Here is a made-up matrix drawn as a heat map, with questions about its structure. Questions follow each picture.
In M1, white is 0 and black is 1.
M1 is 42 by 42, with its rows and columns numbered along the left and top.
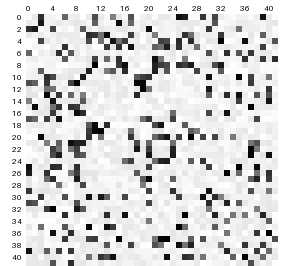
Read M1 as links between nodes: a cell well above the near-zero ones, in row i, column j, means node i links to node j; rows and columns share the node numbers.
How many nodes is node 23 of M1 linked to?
8
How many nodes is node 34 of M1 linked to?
3
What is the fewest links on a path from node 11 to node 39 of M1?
2
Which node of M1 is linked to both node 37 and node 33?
node 6
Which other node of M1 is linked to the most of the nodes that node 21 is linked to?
node 22
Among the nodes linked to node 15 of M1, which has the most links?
node 4
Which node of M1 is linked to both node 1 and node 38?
node 17
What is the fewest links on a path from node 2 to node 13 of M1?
2
